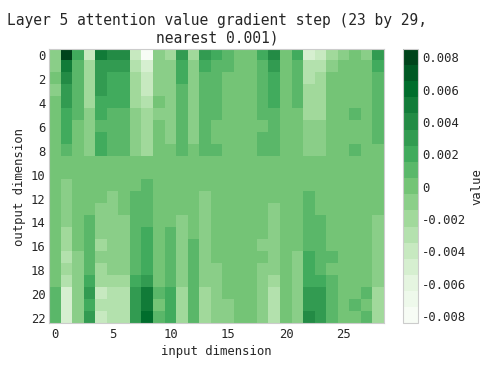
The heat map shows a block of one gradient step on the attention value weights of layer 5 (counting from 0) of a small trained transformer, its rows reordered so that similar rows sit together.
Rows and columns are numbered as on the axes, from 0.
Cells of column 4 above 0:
9
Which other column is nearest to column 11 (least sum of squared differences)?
28
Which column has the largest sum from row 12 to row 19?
8
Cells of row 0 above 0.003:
5
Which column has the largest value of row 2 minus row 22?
1
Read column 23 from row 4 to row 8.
-0.002 -0.002 -0.001 -0.001 -0.001
